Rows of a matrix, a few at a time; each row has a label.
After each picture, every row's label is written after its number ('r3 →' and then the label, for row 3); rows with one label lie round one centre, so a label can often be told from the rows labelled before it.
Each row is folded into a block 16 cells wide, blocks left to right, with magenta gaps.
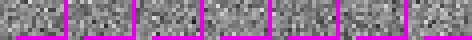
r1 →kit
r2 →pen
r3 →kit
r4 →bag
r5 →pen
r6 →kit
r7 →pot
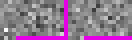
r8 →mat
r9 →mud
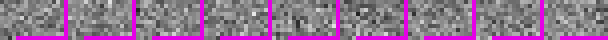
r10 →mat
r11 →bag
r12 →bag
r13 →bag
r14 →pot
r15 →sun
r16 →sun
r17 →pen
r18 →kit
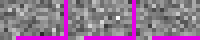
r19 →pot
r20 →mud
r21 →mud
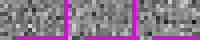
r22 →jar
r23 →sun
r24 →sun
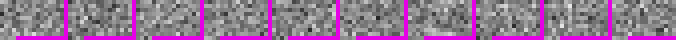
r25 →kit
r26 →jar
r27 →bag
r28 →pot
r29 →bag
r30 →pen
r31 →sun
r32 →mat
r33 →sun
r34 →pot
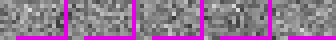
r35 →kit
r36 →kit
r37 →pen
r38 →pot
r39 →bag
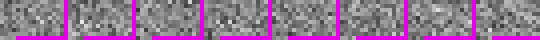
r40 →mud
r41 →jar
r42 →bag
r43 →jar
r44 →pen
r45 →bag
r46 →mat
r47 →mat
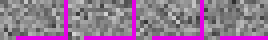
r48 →pen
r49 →bag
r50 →mud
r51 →jar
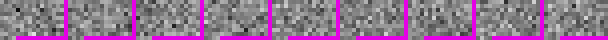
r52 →pen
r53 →bag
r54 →pen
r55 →mud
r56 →pot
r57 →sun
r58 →pot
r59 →kit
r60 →kit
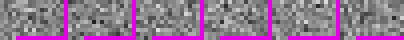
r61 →kit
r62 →pot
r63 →bag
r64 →mud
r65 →bag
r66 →sun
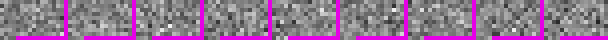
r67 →mat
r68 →sun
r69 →sun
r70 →mat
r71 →bag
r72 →pen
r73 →mat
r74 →pen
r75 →mud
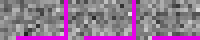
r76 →pen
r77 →sun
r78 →pot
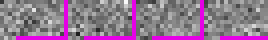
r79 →pot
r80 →pot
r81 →sun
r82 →sun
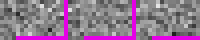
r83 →jar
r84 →sun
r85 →pot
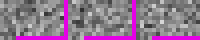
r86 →jar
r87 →mud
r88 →sun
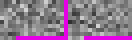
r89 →sun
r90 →kit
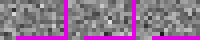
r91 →kit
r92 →mud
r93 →mud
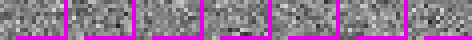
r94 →pot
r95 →pen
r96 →mud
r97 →pen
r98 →jar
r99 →mat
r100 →pot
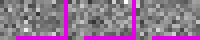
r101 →sun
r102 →pot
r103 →bag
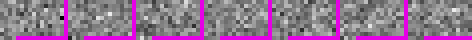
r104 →jar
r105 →mat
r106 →mud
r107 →kit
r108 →bag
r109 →jar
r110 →mat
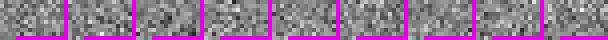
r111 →jar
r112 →kit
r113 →pot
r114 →kit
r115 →kit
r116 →bag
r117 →kit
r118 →jar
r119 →mud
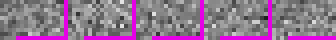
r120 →mat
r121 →bag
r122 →pot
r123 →jar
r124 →jar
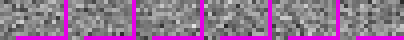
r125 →mud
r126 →jar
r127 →mat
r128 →bag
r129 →mat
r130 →sun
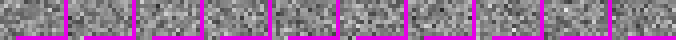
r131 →jar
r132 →mud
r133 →mat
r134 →mat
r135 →pot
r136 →bag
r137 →jar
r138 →pen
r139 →mat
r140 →pot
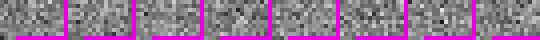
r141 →mat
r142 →mud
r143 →sun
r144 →jar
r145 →mat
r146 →jar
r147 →pot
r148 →pot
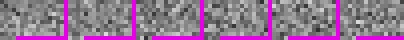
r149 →sun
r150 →kit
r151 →sun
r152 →mat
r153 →mud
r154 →sun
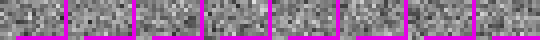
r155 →pen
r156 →bag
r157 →mud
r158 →mud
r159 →pen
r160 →pen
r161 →jar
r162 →mat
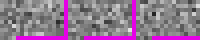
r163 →kit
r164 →mat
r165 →kit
